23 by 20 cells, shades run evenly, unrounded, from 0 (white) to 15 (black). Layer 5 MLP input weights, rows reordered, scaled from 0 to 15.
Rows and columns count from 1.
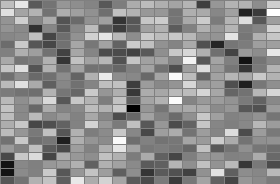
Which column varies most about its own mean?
9
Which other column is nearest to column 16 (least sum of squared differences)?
7
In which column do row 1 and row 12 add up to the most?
3
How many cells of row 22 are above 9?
8
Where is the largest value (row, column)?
14, 10
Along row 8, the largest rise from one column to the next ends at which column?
15
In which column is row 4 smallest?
20
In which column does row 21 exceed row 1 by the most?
1
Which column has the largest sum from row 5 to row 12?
18
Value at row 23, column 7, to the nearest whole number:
5
